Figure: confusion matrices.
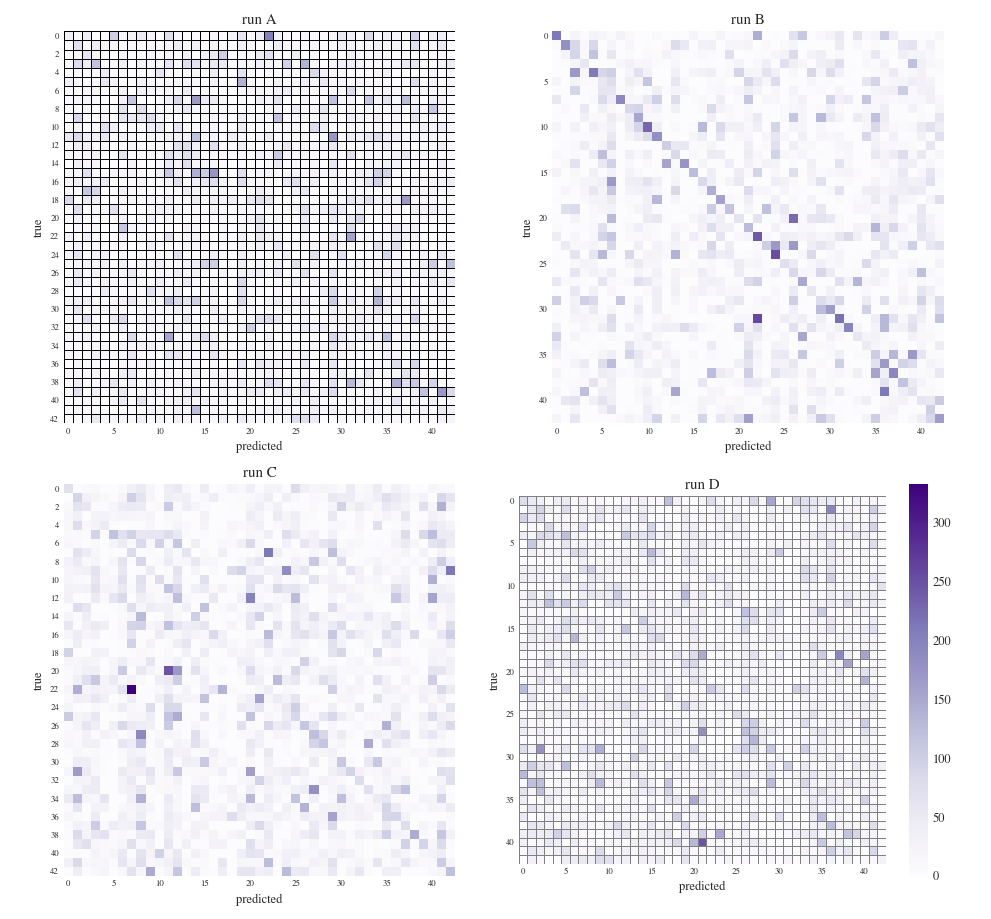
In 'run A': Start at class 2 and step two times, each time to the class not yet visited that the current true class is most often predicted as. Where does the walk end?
3
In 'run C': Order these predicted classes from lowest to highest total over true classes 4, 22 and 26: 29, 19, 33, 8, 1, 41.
33, 8, 19, 29, 41, 1
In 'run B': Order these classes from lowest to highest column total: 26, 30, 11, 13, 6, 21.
30, 11, 13, 21, 26, 6
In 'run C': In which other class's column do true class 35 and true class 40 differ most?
26
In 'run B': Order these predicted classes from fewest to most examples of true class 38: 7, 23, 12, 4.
7, 23, 12, 4
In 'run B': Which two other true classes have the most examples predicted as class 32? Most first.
22, 7
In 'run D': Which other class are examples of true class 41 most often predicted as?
36
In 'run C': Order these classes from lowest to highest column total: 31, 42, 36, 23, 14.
31, 23, 14, 36, 42
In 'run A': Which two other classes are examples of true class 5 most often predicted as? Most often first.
19, 38
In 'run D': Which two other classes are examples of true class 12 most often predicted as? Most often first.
3, 5
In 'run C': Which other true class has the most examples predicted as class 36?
12
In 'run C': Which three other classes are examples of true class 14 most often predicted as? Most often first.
8, 21, 27
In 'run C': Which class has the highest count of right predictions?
38
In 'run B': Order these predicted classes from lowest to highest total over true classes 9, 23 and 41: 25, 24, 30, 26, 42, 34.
34, 25, 30, 42, 24, 26
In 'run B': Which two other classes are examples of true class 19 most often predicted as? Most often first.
23, 17
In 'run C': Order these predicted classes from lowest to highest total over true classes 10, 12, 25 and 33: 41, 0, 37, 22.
22, 41, 0, 37
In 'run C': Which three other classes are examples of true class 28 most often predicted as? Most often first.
33, 8, 27
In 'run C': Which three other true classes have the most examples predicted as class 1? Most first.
31, 22, 34
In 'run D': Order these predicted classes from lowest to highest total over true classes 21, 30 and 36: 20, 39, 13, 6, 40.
39, 6, 20, 13, 40
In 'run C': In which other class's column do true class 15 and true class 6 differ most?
11
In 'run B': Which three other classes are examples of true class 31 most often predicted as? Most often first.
22, 36, 42
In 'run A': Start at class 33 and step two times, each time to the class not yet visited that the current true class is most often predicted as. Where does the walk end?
29
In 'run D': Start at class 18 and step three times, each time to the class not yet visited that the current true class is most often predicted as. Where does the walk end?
20
